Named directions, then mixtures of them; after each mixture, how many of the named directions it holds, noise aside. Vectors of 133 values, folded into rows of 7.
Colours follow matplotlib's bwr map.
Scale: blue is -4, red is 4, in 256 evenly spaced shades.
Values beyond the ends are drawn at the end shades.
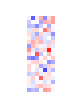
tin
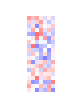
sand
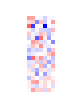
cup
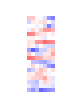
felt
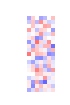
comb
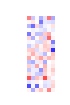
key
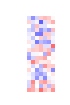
three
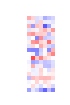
two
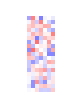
two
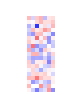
two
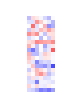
three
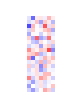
three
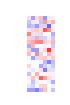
two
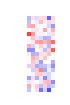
three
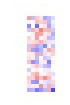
three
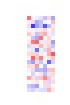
four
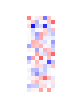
three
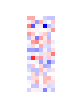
two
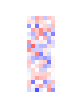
two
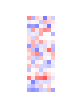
four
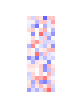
four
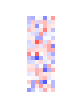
two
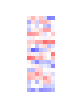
one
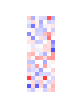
one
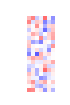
two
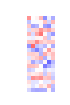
four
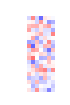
two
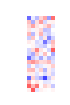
two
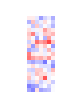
four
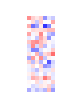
four
